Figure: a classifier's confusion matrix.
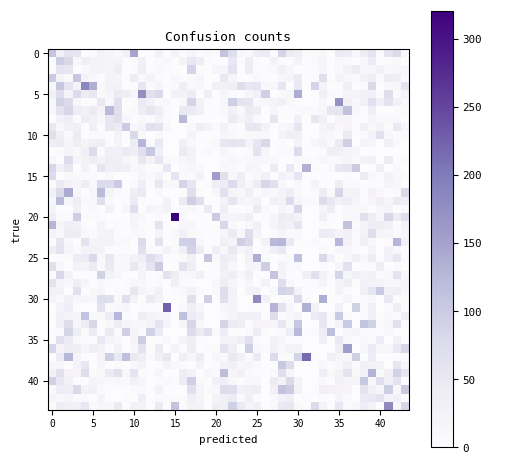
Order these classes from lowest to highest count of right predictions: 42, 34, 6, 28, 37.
42, 6, 28, 37, 34
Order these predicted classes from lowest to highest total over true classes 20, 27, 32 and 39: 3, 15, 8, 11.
11, 3, 8, 15
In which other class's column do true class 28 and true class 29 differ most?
40
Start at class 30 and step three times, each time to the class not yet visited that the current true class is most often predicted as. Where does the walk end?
10
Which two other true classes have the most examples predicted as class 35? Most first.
6, 23
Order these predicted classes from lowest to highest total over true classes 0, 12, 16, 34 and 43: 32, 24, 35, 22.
24, 32, 35, 22
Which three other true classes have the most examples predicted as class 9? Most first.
37, 34, 30
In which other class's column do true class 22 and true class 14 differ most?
31
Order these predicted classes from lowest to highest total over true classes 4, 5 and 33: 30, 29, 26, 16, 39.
29, 16, 26, 39, 30
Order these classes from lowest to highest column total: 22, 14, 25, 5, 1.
14, 5, 25, 22, 1
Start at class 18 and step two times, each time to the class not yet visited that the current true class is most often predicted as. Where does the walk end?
2
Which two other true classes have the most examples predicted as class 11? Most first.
5, 35
